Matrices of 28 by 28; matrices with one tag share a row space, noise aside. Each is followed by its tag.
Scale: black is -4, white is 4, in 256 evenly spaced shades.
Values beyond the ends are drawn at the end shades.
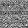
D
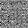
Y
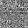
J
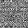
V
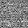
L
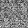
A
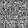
D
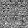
D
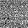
D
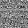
J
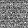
V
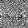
A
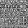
V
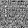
J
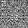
Y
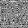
Y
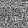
D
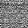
A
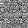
A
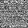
A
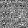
D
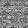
L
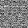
A
